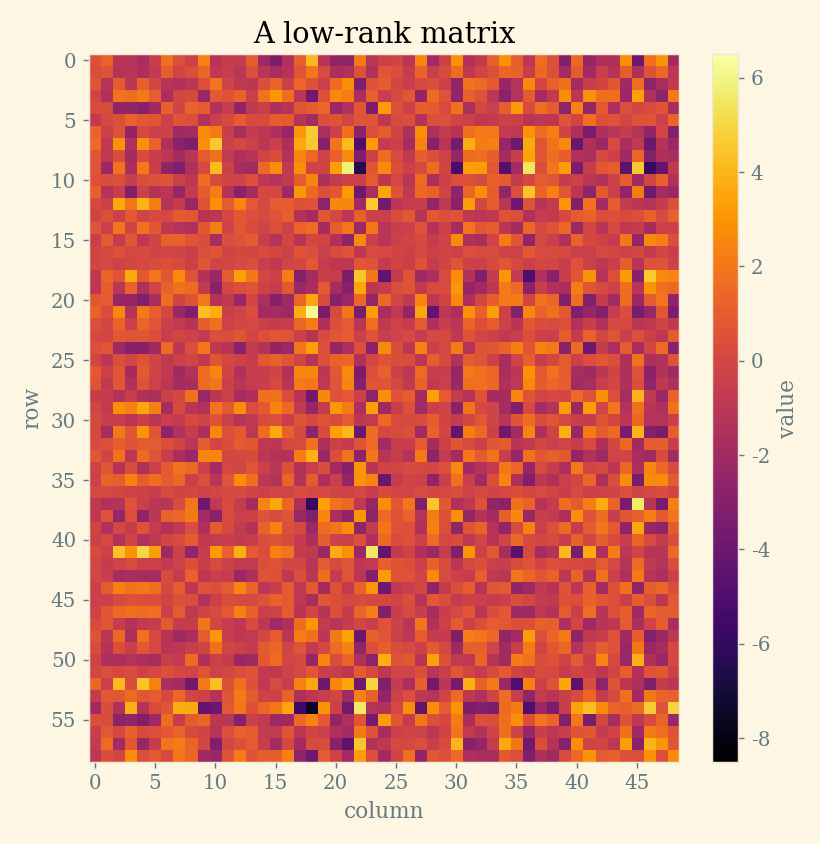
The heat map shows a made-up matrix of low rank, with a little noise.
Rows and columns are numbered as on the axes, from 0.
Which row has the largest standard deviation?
54
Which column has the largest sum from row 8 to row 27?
18
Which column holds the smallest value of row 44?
24
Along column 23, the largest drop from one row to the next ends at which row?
42
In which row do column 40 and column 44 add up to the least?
9
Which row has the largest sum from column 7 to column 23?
41
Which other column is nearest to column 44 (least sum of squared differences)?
47
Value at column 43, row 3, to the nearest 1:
2
